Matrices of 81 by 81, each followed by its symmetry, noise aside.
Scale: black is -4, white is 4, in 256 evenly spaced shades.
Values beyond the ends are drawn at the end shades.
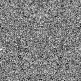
mirrored left to right.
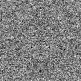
mirrored left to right.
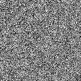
symmetric.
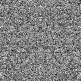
mirrored left to right.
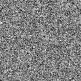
symmetric across the other diagonal.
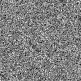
symmetric across the other diagonal.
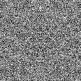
mirrored left to right.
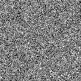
symmetric.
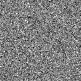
symmetric across the other diagonal.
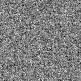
antisymmetric.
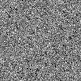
symmetric.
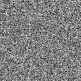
antisymmetric.
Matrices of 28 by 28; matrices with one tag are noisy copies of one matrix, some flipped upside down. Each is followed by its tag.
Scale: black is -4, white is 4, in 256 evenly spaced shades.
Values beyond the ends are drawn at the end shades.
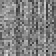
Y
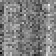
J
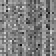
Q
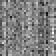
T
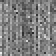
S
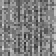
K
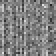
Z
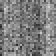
J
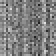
Q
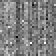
Y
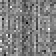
S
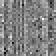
Z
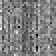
S
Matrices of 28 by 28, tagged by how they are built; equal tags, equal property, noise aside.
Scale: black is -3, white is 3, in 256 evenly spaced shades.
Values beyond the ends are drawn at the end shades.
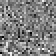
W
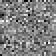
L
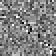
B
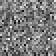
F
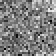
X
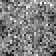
X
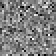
L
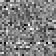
L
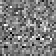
L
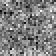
X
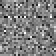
L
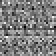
F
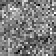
X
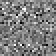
L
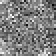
X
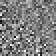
W
